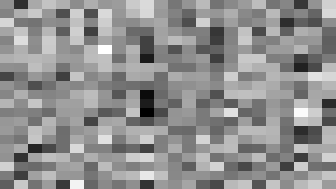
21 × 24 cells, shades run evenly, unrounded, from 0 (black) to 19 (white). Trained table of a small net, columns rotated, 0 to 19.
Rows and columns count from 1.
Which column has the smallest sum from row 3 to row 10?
16
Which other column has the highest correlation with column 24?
11
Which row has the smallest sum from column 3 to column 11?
17
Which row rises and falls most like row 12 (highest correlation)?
6
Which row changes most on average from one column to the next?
21
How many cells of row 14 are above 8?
18
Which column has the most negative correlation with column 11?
2
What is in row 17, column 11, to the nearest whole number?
5
